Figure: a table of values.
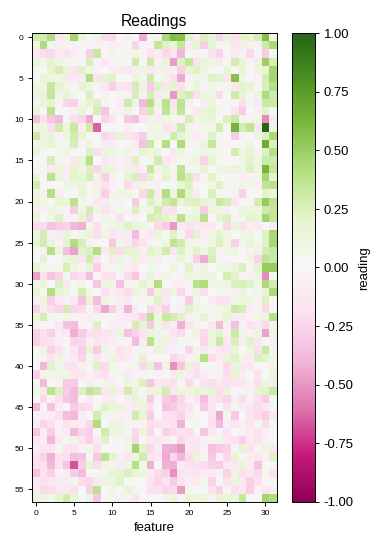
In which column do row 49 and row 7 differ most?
2
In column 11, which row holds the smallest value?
30
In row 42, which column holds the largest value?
14
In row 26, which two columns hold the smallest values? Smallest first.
5, 4
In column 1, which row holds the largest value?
1
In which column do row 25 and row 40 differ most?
18
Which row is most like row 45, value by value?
48
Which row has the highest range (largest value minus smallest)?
11
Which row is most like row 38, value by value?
32
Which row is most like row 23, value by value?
53
